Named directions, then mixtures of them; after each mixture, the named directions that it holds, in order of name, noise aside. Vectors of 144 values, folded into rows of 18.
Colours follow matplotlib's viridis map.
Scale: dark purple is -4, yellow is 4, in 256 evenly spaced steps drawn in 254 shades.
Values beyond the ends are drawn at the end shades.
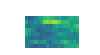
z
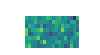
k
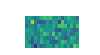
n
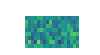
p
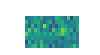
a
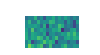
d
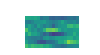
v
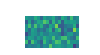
a, n, p.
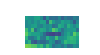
d, p, v.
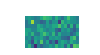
n.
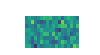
n.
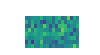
a, n.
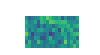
k, p, z.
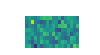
n.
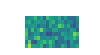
d, k, p.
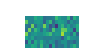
a.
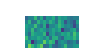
d.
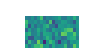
a, k, p.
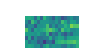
d, n, v.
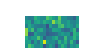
d, k, z.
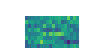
a, v.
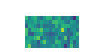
k.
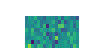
d, n, v.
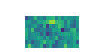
d, z.
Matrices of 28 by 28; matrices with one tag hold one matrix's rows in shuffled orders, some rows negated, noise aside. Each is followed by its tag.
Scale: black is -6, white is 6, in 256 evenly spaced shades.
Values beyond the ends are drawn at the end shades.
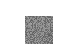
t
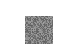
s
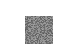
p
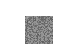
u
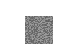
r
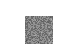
p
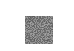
t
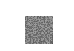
u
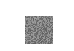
s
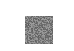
r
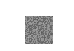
u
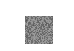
p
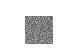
p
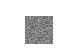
r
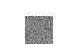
t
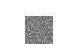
p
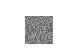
p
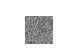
u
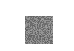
t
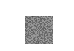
p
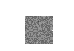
u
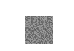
s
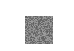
r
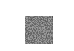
t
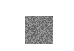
p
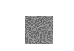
p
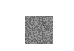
r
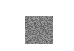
p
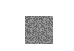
t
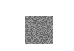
s
